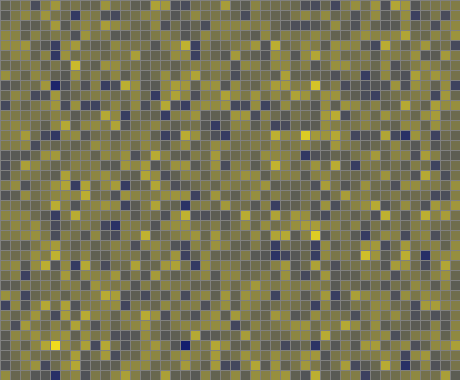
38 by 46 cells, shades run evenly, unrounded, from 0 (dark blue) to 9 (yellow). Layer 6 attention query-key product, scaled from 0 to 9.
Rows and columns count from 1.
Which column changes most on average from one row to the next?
32
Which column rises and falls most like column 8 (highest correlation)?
35
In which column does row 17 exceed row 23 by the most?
28
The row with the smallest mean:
2
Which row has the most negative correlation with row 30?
17
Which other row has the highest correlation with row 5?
22
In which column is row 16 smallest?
31
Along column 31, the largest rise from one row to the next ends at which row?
14
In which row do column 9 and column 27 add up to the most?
19
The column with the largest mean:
7
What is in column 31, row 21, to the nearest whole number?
4
